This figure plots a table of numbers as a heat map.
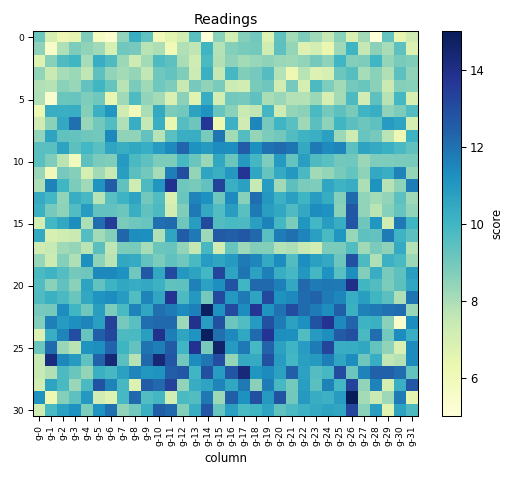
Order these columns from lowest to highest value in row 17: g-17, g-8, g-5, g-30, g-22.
g-22, g-17, g-8, g-5, g-30
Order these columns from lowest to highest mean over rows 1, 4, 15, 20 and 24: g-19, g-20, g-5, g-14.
g-20, g-5, g-19, g-14
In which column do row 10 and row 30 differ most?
g-3
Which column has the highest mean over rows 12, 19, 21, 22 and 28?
g-11
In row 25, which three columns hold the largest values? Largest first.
g-15, g-13, g-24
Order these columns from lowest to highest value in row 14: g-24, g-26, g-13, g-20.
g-20, g-24, g-13, g-26
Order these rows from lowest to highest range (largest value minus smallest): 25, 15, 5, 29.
5, 15, 25, 29
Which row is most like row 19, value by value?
21
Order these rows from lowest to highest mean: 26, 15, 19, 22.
15, 19, 26, 22
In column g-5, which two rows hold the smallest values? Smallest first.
0, 29
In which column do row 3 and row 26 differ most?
g-1
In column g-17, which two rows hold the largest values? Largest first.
27, 11
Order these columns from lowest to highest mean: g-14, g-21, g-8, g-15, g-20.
g-8, g-21, g-20, g-15, g-14
